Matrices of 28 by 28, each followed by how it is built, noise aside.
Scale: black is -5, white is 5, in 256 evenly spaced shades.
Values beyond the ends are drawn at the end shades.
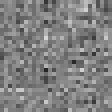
low rank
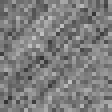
Hankel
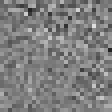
upper triangular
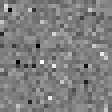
sparse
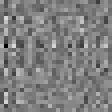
low rank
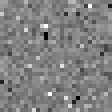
sparse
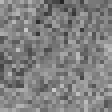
smooth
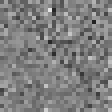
upper triangular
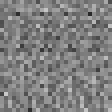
repeating columns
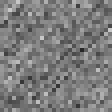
Hankel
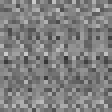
repeating columns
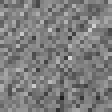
Hankel
